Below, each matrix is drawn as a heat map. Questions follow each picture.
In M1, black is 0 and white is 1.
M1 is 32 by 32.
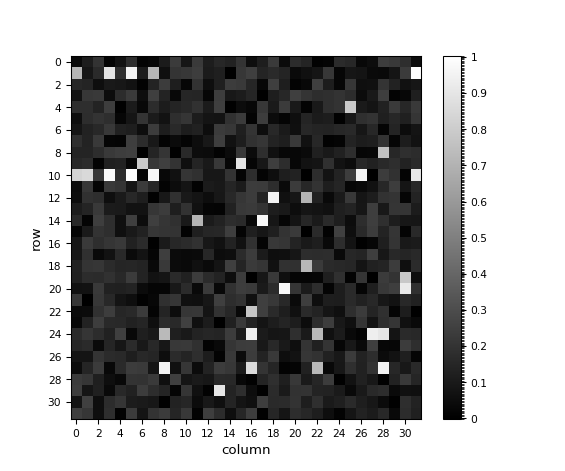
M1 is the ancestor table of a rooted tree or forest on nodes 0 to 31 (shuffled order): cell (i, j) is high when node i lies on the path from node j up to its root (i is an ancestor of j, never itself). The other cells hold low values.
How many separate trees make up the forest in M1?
10
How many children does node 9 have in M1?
2
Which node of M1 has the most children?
1
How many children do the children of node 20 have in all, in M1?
1
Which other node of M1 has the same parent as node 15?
6
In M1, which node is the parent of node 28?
8
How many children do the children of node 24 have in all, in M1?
2
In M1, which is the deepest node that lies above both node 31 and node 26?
10
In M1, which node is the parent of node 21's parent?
12
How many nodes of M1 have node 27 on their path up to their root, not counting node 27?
4
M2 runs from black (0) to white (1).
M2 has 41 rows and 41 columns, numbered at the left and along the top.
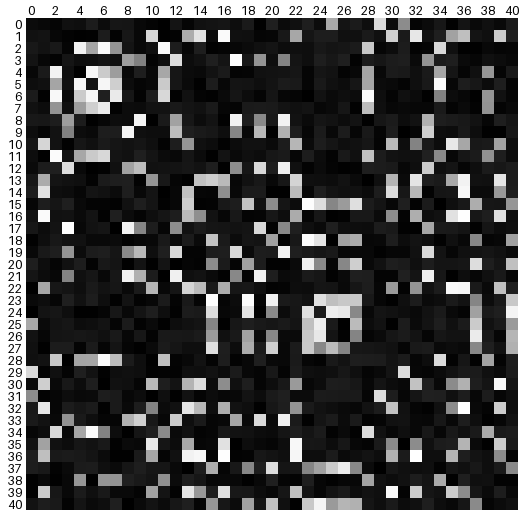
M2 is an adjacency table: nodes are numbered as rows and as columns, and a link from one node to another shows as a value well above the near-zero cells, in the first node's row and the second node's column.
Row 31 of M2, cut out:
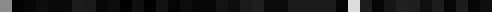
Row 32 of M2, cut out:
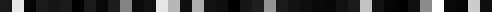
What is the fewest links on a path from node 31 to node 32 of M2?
5
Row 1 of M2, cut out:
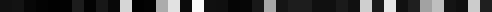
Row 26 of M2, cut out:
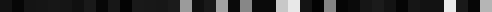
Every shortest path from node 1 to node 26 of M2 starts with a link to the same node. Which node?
node 13
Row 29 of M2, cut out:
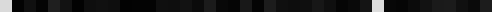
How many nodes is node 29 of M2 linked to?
2
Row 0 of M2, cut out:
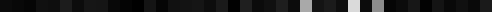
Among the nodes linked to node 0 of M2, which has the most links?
node 25
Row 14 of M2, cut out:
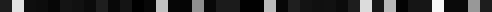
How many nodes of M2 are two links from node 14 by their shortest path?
3
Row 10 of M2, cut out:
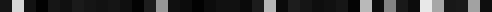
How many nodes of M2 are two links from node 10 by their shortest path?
3
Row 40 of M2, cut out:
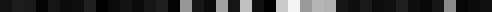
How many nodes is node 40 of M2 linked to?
9
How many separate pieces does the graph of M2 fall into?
3
